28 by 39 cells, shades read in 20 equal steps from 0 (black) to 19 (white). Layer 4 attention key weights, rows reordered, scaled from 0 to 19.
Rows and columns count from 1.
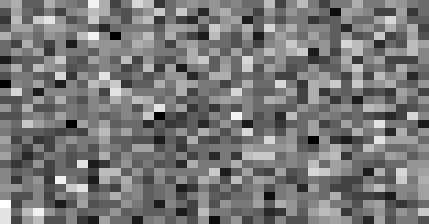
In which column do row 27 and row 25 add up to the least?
25
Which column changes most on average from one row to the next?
35
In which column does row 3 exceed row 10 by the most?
5
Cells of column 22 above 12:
4
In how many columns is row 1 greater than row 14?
20
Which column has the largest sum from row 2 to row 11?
9
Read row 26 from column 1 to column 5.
19 5 10 10 6
